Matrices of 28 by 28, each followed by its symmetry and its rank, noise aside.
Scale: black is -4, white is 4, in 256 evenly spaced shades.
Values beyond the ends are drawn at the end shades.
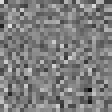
no symmetry, rank seven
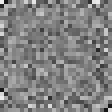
symmetric, rank six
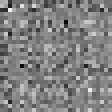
symmetric, rank five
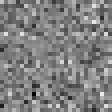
no symmetry, rank seven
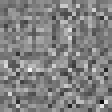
symmetric, rank six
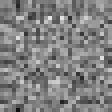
no symmetry, rank six
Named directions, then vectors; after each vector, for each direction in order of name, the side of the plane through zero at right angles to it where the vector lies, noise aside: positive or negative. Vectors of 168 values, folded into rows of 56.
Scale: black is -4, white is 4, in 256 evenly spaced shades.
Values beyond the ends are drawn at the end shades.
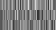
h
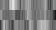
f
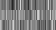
negative, negative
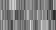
positive, negative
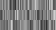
negative, positive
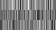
positive, positive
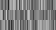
positive, negative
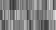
negative, positive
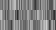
positive, negative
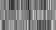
negative, negative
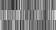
negative, negative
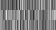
negative, negative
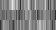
positive, positive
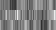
negative, positive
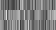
negative, negative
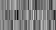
positive, negative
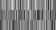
positive, positive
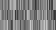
positive, negative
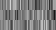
positive, negative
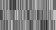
negative, positive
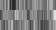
negative, positive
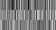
negative, negative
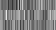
negative, negative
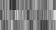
negative, positive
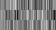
positive, negative
